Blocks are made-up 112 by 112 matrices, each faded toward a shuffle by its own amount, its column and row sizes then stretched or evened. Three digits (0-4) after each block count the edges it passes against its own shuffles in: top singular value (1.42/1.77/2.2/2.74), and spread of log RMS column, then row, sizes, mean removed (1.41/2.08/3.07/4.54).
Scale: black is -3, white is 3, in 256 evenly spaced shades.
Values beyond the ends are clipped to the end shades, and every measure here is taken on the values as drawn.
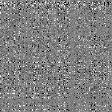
1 3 3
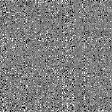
1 3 2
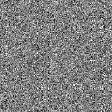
2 2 0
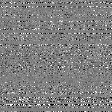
1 1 4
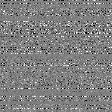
0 1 4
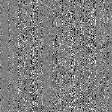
1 4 0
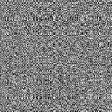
4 2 2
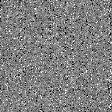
2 2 0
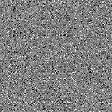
3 1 1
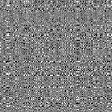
4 2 3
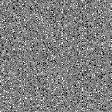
2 2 0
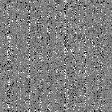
2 3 0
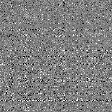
2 2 3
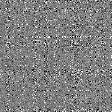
0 3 3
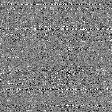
2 1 3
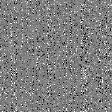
0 3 0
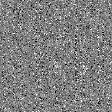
2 2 0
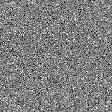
2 0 0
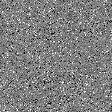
0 1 1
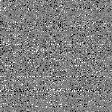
1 2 3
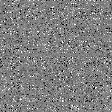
1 1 2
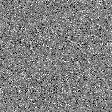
1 0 1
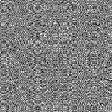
4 0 0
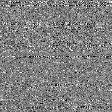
2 0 3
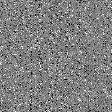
1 2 0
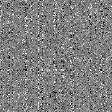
2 3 1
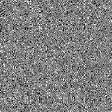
3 2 1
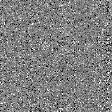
1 2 1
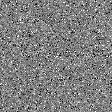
1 0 1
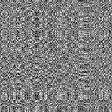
4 2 1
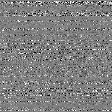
1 0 4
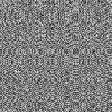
4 1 0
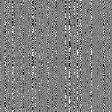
4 4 0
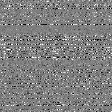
1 1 4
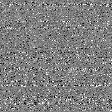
1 0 3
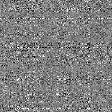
2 2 3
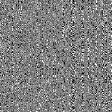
3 3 0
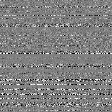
1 0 4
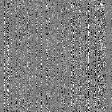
1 4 0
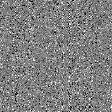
2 2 1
